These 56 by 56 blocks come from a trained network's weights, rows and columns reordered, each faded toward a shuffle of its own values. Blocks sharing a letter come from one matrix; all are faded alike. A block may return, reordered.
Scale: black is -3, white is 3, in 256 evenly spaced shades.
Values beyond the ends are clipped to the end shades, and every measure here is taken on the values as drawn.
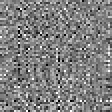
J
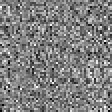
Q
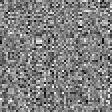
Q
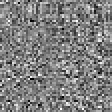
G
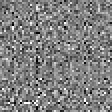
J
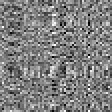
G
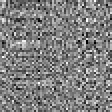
G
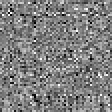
J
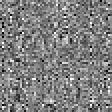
J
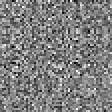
G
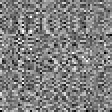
Q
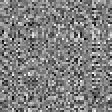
G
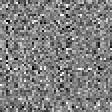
J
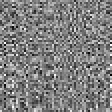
G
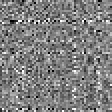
J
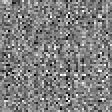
J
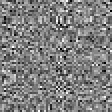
G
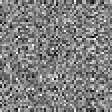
G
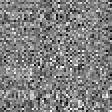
Q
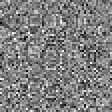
Q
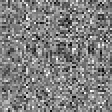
Q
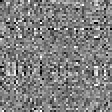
J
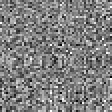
G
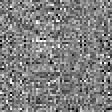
J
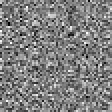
Q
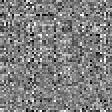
J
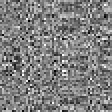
G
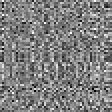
Q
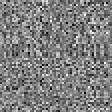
G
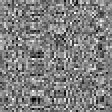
G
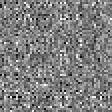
J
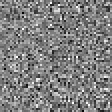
Q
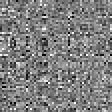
J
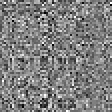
G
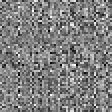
Q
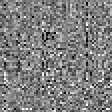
J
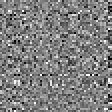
J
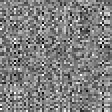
G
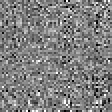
J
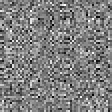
G
